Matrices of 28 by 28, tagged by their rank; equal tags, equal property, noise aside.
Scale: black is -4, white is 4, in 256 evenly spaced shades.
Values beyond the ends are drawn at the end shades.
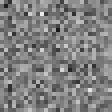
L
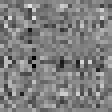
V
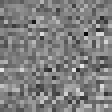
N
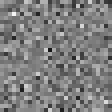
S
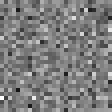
S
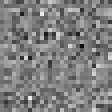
L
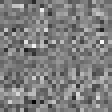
N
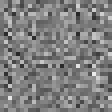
N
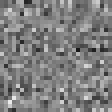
S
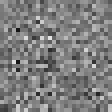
S
